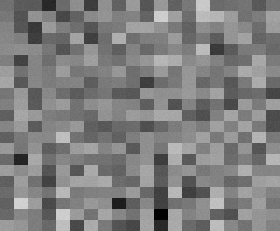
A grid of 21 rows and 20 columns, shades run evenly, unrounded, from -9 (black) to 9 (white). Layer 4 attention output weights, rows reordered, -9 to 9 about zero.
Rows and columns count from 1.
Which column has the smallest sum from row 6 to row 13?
20
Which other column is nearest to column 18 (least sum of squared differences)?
1
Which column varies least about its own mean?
8
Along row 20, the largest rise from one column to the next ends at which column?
13
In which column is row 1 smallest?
4
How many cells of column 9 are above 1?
3
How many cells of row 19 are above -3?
17
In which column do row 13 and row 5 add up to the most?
15
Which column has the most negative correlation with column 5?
12
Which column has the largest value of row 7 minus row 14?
19
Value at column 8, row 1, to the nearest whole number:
1
